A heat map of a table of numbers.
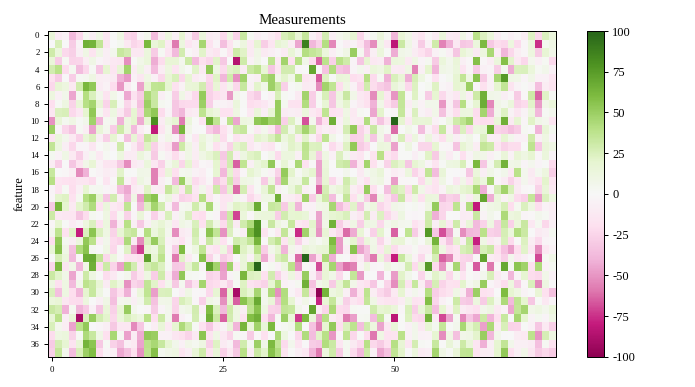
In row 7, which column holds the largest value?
63
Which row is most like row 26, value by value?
1
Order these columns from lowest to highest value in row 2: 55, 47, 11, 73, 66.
66, 55, 47, 73, 11
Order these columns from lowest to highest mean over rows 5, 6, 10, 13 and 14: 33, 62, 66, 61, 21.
21, 62, 33, 61, 66
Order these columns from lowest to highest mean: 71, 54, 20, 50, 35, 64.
71, 50, 54, 64, 20, 35
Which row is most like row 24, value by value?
20
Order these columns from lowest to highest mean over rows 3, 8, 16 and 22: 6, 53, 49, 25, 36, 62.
25, 49, 53, 36, 62, 6
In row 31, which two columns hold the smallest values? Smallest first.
39, 27
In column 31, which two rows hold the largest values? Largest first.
10, 5
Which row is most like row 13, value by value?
2
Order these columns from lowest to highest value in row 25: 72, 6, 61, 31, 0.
31, 72, 6, 0, 61
